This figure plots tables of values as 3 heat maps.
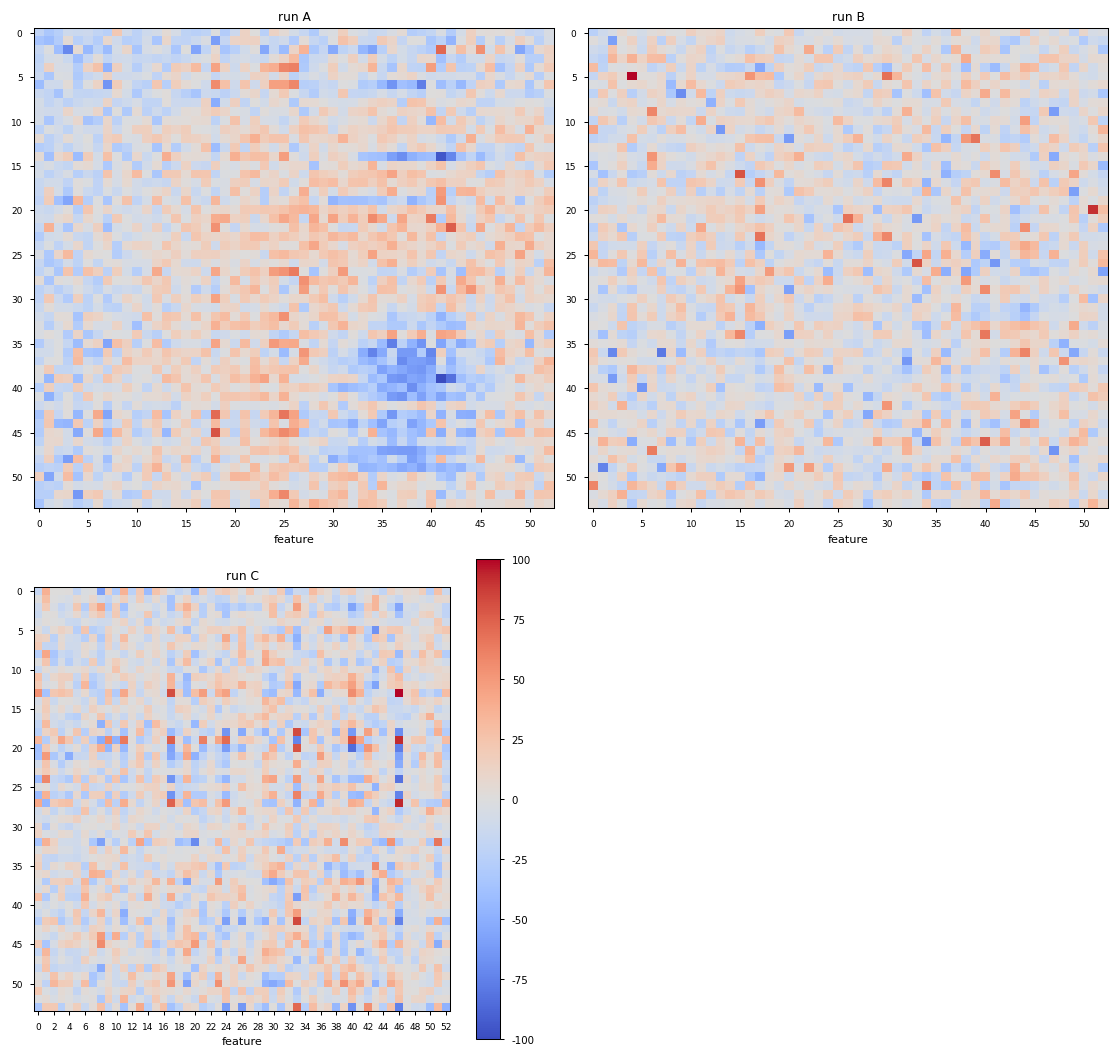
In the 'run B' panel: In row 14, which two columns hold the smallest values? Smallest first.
47, 45
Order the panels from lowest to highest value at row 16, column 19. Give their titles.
run A, run C, run B
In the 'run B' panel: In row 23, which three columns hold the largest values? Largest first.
17, 30, 29
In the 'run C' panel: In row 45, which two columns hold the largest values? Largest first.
8, 20
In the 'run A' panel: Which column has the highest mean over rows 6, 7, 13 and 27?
25
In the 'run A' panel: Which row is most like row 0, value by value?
7
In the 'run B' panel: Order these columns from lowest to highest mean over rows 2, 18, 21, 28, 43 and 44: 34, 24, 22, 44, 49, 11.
49, 11, 24, 22, 44, 34
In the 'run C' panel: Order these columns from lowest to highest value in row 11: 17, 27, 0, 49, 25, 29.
29, 49, 27, 25, 0, 17
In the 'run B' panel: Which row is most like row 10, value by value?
22
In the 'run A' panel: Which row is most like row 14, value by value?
39
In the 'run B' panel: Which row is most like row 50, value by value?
33
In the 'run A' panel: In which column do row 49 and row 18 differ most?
41
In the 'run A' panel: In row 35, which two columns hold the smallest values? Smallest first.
36, 39
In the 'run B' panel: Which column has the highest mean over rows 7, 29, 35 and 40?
40
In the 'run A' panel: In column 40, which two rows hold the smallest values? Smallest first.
36, 37
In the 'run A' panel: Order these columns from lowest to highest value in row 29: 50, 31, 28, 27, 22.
28, 50, 31, 22, 27
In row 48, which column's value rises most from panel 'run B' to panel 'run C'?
49
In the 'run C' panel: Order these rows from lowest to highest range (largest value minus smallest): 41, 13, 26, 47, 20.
47, 41, 26, 13, 20
